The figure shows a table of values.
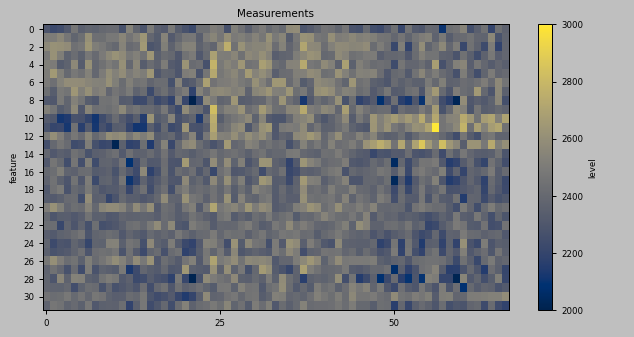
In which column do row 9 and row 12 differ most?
59
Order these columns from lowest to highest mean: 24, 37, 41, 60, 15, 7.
7, 15, 60, 41, 37, 24
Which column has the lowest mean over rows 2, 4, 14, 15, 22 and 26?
50
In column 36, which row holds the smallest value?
16
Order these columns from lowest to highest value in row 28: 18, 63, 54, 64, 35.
54, 18, 63, 64, 35
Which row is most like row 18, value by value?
31
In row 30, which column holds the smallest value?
20
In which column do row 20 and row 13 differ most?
10
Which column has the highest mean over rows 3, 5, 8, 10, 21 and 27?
24
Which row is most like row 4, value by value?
9
